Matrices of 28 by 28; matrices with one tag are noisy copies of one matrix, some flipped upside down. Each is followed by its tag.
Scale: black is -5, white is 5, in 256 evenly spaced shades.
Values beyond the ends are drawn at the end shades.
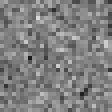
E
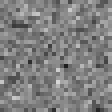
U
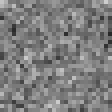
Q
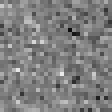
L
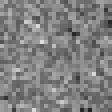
L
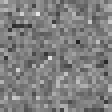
U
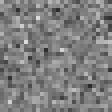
E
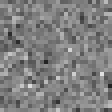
E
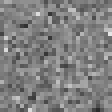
U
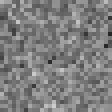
Q
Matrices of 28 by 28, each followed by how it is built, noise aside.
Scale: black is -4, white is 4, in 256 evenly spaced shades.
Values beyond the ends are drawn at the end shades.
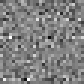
uneven rows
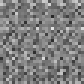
repeating columns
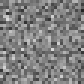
repeating columns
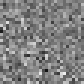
lower triangular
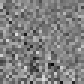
lower triangular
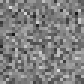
repeating columns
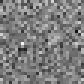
repeating columns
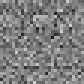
repeating columns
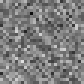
Toeplitz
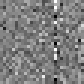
uneven columns
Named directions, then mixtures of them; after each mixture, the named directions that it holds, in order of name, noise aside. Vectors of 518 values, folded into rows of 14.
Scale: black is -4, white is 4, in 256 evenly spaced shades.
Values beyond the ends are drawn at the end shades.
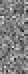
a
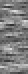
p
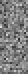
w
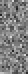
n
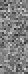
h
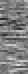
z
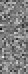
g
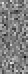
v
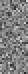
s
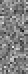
a.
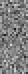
h, v.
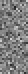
s.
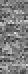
g, p.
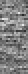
p, w, z.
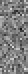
a, h, v.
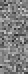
h.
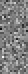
g.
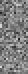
w.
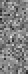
g, n, w.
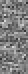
p, w.
